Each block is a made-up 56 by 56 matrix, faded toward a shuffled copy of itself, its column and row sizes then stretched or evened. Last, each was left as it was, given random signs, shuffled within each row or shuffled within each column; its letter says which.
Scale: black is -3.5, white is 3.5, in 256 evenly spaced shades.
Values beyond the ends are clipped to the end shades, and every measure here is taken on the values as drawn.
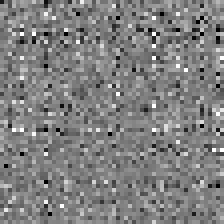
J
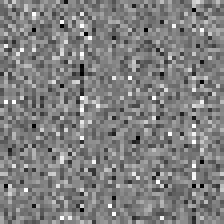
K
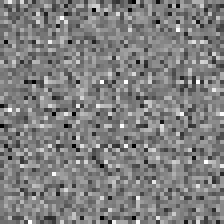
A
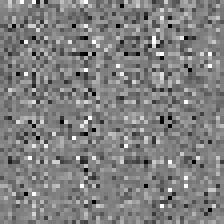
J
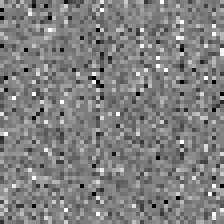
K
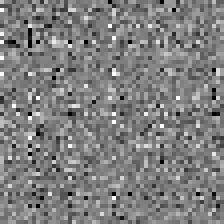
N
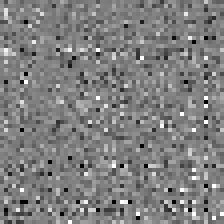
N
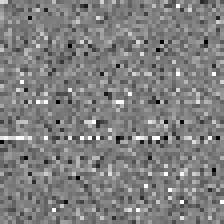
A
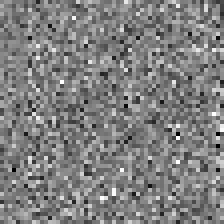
K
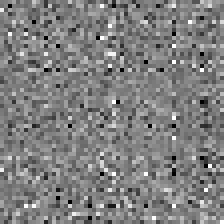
J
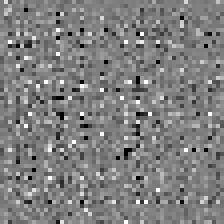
N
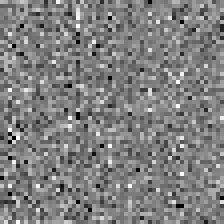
K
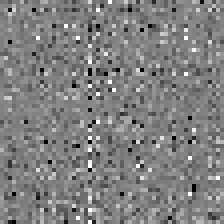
J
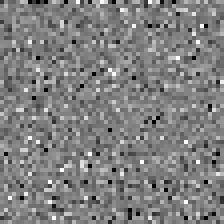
A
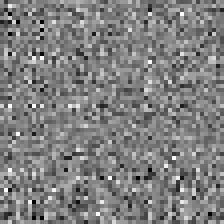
J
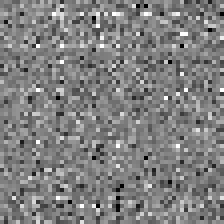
N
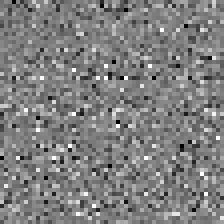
A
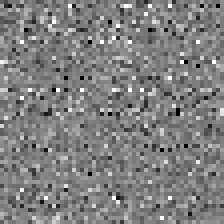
A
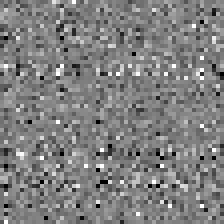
J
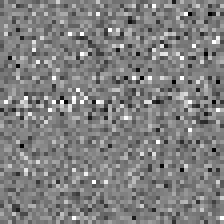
A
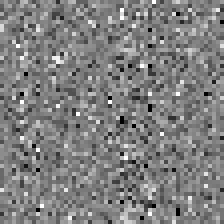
K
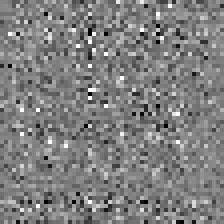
N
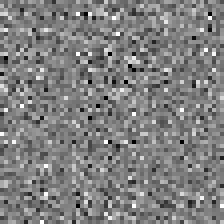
J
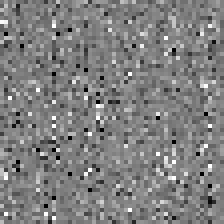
K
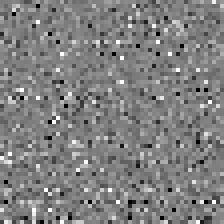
A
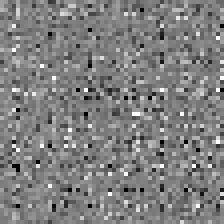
N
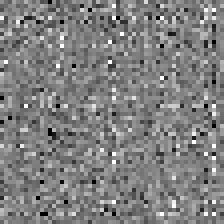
N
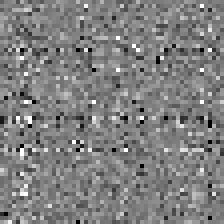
J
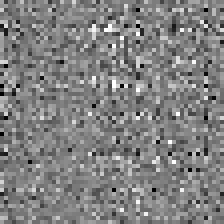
N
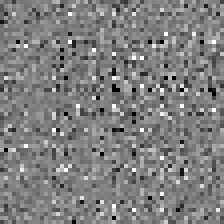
N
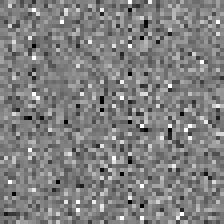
K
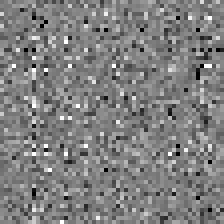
N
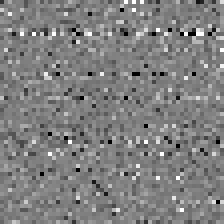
A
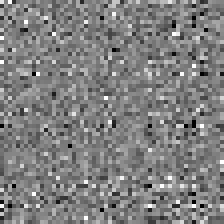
J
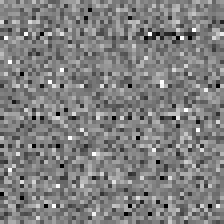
A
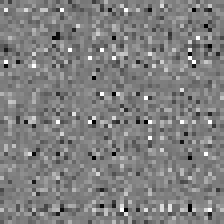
J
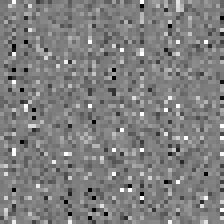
K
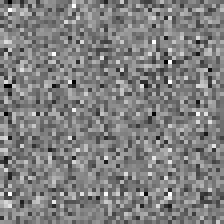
N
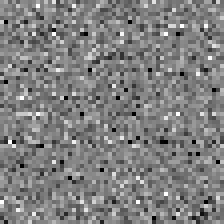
A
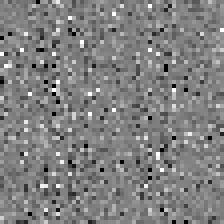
K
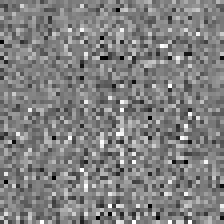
N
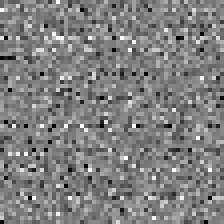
A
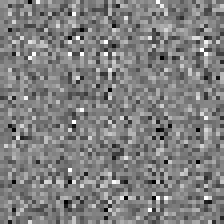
J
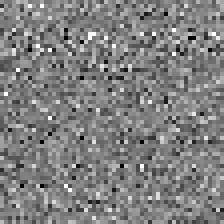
A
